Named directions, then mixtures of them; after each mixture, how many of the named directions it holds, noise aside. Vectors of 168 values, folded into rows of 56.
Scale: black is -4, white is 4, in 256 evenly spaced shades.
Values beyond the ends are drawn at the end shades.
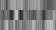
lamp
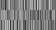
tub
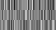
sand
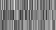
three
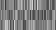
three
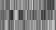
two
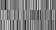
one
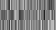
three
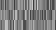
three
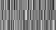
one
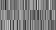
one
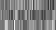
three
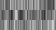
two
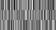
one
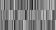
three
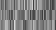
three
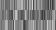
three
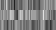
two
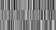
one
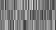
three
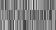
three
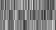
three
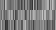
three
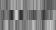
one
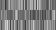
two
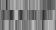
one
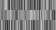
three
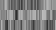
two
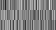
one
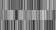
two
